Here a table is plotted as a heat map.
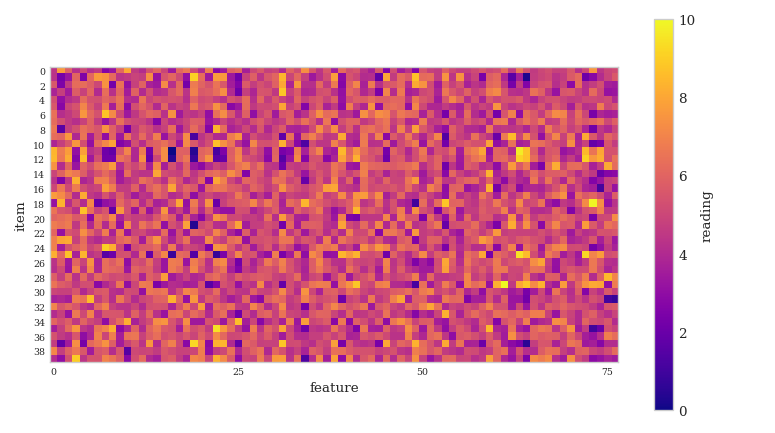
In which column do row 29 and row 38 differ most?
49
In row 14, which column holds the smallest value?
74
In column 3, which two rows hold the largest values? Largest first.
39, 15
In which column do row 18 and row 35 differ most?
73
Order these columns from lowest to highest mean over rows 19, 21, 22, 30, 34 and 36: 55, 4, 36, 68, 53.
53, 55, 36, 4, 68
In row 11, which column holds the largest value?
63
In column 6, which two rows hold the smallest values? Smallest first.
18, 29
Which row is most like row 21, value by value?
9
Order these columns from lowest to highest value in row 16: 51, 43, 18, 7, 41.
41, 43, 18, 51, 7
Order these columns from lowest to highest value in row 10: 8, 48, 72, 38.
72, 48, 38, 8
